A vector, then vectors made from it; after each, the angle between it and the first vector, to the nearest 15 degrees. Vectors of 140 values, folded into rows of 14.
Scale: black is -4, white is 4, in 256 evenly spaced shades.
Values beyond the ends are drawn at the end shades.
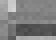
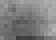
90 degrees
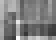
45 degrees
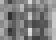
90 degrees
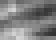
75 degrees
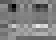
135 degrees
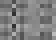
105 degrees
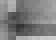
45 degrees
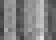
90 degrees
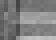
75 degrees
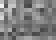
60 degrees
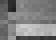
165 degrees
